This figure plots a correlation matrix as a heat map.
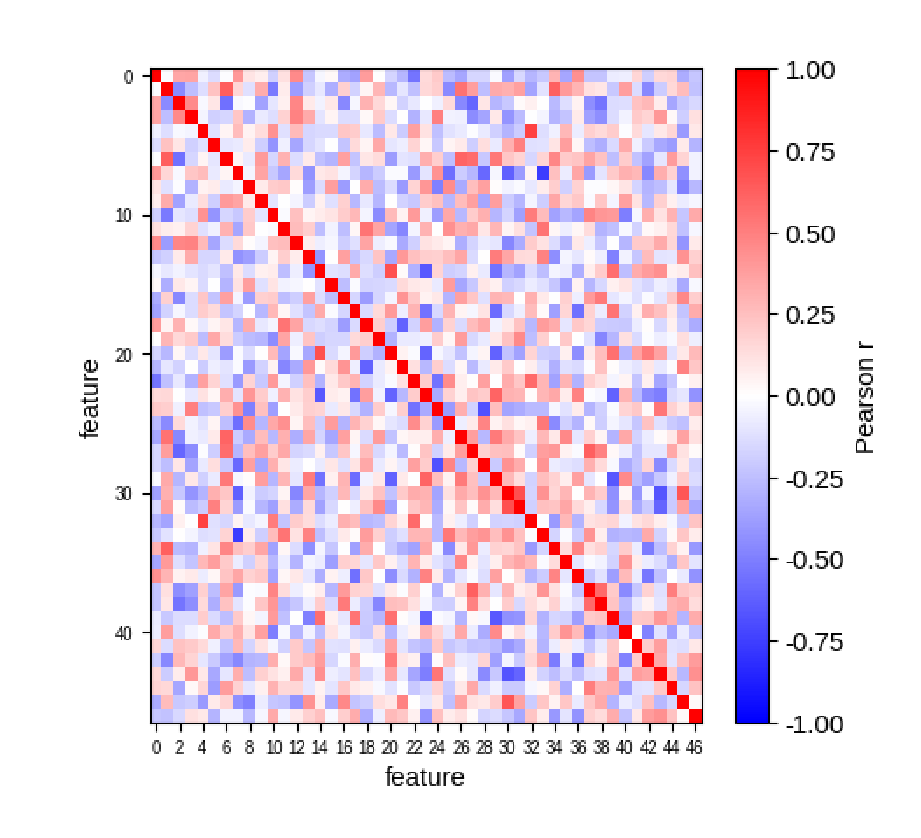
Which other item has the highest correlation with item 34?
1
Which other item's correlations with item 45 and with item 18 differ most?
21
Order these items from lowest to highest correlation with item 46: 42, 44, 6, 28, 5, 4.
5, 28, 6, 4, 44, 42
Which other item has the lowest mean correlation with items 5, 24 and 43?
28
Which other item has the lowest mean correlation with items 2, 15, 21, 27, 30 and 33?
7
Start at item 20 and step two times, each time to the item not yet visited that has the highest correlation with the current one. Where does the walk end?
39
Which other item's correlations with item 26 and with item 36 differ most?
0
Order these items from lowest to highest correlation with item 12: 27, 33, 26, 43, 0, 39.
26, 27, 39, 33, 43, 0
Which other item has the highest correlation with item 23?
29
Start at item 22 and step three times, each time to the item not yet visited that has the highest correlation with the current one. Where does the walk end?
10
